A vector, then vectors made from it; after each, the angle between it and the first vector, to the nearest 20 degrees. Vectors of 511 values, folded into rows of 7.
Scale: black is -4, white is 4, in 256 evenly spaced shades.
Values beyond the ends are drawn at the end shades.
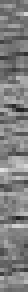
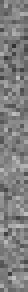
60 degrees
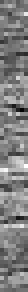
20 degrees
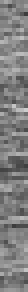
160 degrees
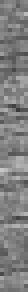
20 degrees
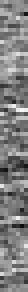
160 degrees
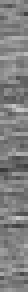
160 degrees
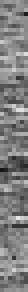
160 degrees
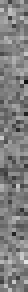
120 degrees
